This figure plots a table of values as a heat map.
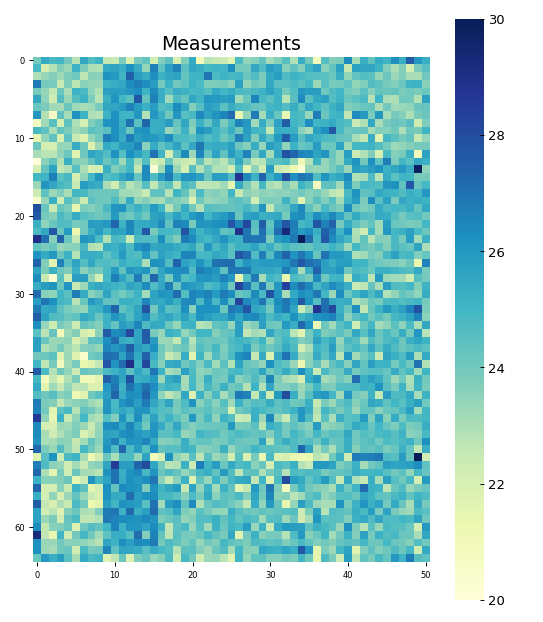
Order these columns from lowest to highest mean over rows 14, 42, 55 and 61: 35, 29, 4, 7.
7, 4, 29, 35
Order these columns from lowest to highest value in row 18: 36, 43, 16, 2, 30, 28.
28, 16, 30, 36, 2, 43
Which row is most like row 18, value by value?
13
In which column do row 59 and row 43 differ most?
32
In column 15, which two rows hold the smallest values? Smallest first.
14, 51
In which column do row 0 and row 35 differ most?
12
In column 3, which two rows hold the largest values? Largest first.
23, 26
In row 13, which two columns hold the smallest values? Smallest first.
0, 34
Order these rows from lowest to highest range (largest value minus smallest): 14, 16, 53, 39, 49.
49, 53, 16, 39, 14
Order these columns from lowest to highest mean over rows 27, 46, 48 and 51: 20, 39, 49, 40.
40, 20, 39, 49
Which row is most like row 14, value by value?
51
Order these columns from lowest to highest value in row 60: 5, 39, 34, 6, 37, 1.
5, 1, 39, 6, 37, 34
